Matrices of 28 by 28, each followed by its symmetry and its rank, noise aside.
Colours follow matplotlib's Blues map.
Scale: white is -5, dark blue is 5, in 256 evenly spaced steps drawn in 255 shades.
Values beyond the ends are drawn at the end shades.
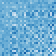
symmetric, rank three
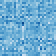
no symmetry, rank six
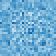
symmetric, rank four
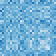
symmetric, rank four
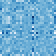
no symmetry, rank three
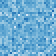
symmetric, rank six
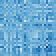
symmetric, rank three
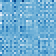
antisymmetric, rank four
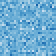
no symmetry, rank six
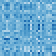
no symmetry, rank three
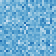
no symmetry, rank six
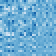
no symmetry, rank three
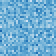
antisymmetric, rank six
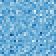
antisymmetric, rank six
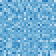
no symmetry, rank four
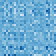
no symmetry, rank three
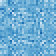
symmetric, rank four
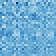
antisymmetric, rank four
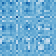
symmetric, rank three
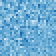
antisymmetric, rank six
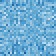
no symmetry, rank six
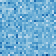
no symmetry, rank six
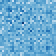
symmetric, rank six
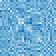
symmetric, rank three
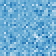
symmetric, rank six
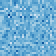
no symmetry, rank six
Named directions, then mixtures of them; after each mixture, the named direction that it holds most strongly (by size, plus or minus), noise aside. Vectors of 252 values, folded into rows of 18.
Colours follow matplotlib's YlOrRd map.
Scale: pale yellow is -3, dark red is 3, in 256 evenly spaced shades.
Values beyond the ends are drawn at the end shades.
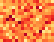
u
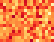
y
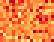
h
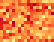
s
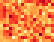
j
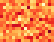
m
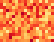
y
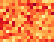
s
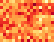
s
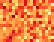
y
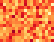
y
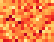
u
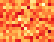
m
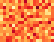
y
